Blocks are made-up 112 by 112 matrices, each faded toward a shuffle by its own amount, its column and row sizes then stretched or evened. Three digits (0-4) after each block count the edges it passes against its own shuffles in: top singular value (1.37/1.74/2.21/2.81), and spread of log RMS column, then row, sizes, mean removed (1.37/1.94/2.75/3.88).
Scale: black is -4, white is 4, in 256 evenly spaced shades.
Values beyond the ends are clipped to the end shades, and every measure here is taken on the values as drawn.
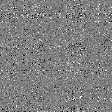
1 2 3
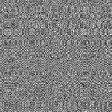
4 1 2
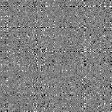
3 3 3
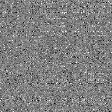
2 0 3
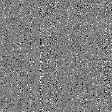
2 3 1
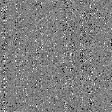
2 3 0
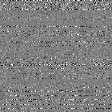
2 0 4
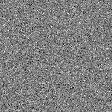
1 0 0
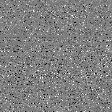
0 0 3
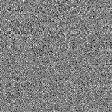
3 0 1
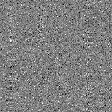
2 1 0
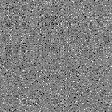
3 0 0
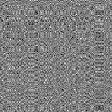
4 1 1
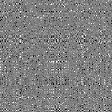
4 2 2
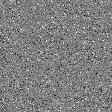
1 0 1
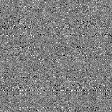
3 1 3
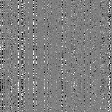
4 4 0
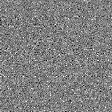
2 0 2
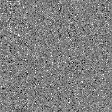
1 2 0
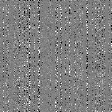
2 4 1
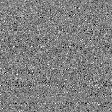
2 0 2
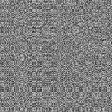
4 2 1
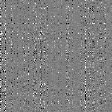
3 4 2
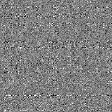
2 2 3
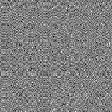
4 0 0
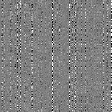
4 4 1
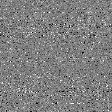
0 0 3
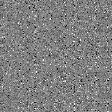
2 2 0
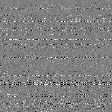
3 0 4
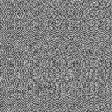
4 1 0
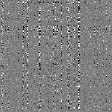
3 4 2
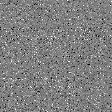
0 1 2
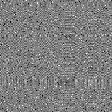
4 0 0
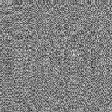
4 1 1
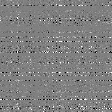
1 2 4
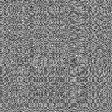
4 0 1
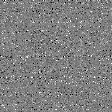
0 1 2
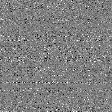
1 0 3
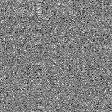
2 0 1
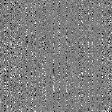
2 4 1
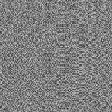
4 0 1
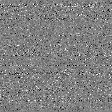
0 0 3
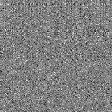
3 0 1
